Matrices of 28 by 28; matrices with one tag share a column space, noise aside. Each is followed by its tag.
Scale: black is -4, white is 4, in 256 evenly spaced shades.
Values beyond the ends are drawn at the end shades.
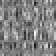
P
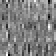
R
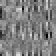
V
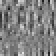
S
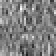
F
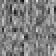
F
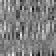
V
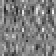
F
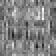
P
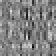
P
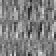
V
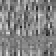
S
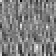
R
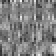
R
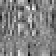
S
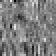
R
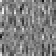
F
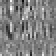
V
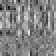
S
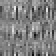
V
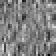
R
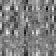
S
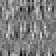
V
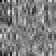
F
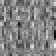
P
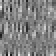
V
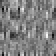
V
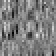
V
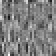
R
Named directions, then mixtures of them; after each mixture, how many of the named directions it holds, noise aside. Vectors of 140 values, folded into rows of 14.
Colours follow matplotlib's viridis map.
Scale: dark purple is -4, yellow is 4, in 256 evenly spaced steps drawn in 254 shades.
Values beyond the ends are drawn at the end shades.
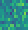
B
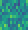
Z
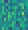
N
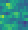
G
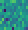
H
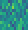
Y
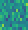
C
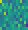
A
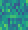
one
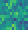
three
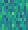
two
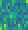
one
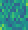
two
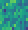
two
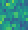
two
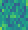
two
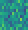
two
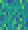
three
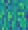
one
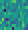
one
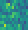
three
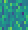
two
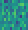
two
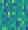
two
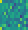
three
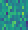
three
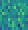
two
